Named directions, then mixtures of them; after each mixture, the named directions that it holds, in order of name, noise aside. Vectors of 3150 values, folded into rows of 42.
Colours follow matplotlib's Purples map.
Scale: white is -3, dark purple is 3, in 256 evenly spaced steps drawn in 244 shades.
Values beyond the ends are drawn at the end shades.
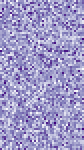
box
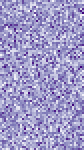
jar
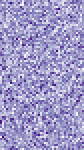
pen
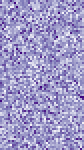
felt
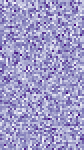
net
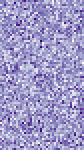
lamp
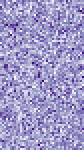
jar, lamp.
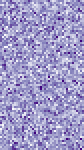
felt, jar, pen.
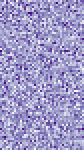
box.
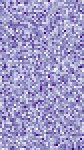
jar, pen.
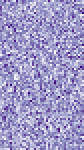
box, jar.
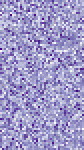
box, jar.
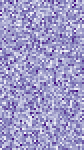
box, lamp.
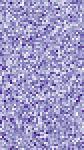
pen.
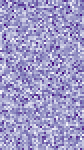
box, net, pen.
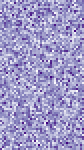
box, lamp.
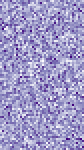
felt, jar.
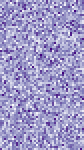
box, felt, net.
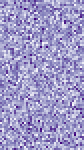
jar, lamp.
